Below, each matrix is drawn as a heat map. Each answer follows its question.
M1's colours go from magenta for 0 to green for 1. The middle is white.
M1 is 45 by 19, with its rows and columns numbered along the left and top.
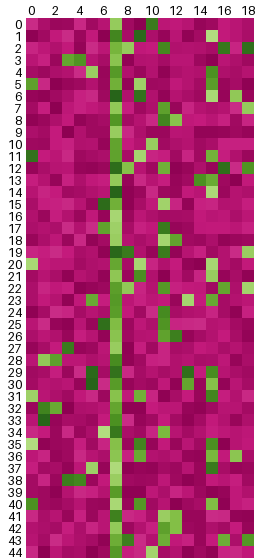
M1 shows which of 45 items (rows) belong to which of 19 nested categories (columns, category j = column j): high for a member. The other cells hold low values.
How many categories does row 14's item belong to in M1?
2
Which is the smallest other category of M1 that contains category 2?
1
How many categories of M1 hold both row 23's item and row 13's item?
2
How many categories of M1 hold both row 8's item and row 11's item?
1
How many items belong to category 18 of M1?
6
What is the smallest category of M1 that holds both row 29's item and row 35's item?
15
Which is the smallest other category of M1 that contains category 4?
3
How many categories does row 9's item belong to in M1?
1
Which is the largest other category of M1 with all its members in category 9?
0
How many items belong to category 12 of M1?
5
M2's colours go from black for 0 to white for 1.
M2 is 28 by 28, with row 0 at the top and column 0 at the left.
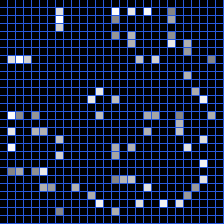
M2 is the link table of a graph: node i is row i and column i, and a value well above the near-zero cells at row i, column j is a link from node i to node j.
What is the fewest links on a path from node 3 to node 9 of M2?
5
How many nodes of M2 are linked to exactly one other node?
5
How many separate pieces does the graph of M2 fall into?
6
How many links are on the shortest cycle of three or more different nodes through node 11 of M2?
6
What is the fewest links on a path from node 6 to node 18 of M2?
2
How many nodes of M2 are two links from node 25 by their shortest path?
5
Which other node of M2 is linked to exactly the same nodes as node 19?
node 26
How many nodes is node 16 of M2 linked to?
5
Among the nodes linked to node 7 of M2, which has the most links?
node 1
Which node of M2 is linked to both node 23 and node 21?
node 5
